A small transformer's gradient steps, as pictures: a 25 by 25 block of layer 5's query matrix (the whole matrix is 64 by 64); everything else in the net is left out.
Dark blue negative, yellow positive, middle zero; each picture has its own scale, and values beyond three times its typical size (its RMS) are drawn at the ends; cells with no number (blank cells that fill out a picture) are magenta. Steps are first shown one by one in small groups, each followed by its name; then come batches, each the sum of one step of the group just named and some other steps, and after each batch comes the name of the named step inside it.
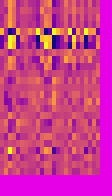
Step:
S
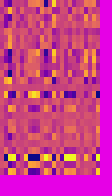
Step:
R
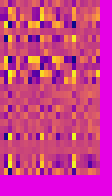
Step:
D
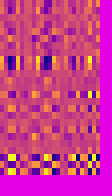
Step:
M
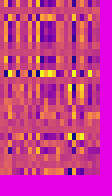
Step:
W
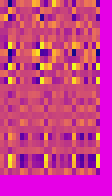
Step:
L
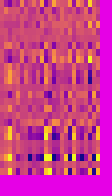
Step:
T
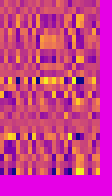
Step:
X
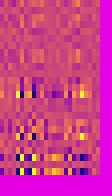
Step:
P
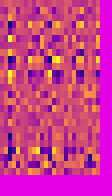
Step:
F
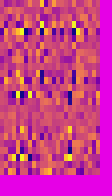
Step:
R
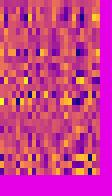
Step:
M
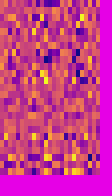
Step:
M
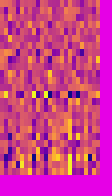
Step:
F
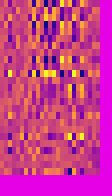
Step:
W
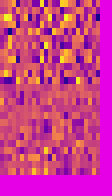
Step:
S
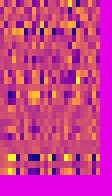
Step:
R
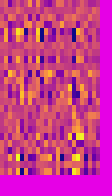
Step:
W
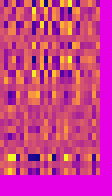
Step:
R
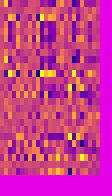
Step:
W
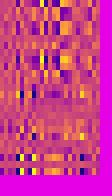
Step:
P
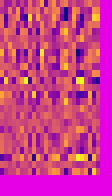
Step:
R
